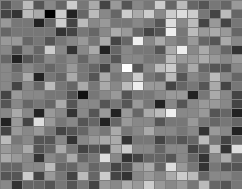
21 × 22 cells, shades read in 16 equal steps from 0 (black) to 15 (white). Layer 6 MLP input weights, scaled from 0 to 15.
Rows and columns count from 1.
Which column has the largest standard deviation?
12
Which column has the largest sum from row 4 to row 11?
16
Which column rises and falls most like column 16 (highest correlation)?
18
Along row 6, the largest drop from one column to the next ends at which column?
10
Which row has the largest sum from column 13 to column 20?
2
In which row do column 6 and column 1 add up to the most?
3
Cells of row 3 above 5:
17
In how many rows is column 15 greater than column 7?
13
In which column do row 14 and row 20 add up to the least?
1
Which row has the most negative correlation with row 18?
14
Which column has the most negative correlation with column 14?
20
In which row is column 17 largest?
6
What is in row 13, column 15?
11
